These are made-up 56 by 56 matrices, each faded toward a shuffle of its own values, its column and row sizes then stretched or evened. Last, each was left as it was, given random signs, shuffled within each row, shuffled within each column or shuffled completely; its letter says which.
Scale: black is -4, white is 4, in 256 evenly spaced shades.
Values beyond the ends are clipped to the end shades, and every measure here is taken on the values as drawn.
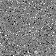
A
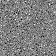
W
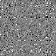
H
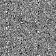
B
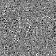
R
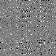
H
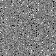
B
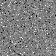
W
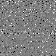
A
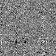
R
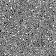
W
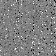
B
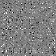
H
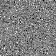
W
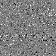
A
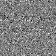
A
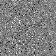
B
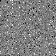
B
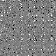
H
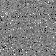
A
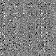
H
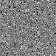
B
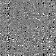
R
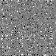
R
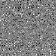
H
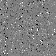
B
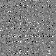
R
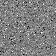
W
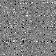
R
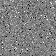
W
